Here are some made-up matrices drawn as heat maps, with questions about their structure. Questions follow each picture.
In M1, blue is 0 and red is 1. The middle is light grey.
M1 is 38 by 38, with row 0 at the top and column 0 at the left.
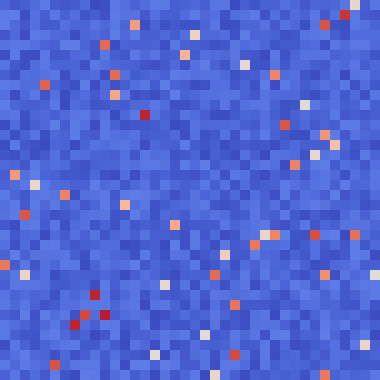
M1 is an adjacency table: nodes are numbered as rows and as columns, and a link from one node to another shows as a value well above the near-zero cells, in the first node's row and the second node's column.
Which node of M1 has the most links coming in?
node 32
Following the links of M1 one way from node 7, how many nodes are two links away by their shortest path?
5
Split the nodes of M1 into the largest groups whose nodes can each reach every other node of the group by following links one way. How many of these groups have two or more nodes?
4
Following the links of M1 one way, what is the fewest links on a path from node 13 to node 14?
4
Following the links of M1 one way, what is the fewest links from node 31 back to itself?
4
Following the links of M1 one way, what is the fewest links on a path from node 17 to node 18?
5
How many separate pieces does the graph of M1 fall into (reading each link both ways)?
2
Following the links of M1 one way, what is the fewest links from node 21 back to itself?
5
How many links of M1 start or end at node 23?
6
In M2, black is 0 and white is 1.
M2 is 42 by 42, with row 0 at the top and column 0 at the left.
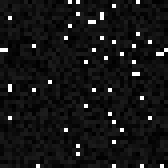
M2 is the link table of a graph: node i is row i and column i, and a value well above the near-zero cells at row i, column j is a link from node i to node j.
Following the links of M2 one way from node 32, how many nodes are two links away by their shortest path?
1
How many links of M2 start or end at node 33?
3
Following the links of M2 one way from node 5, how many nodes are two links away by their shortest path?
3
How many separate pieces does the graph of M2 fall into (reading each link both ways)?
3
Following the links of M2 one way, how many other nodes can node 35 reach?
2
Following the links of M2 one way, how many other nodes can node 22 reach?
5
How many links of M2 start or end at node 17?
2
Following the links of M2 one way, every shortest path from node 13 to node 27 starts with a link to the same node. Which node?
node 30
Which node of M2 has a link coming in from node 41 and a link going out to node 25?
node 9
